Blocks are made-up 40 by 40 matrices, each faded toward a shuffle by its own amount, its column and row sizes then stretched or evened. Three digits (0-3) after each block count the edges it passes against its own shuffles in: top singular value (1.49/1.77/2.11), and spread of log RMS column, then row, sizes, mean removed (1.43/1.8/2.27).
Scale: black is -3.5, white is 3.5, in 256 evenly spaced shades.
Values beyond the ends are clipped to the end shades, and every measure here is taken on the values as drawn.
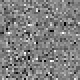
0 2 1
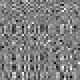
3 1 1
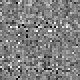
1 1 2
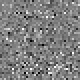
0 0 2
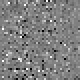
0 2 1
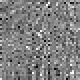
2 2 0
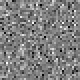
1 1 0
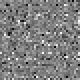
0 1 2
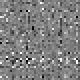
2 3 2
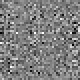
2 2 2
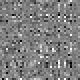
2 3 3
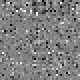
0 0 1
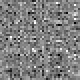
2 2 1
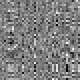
3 3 0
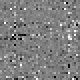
0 1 2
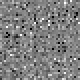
1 1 0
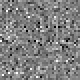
0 0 1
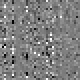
0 3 1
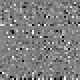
1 0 3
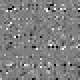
1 1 2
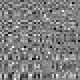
3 0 2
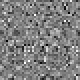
2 0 2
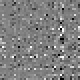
0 3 2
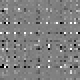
2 3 3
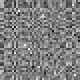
3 1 1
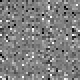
1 3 0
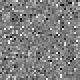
0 0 0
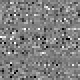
0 0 3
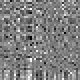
3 2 1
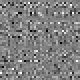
2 1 3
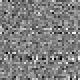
2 0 3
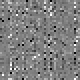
2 3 1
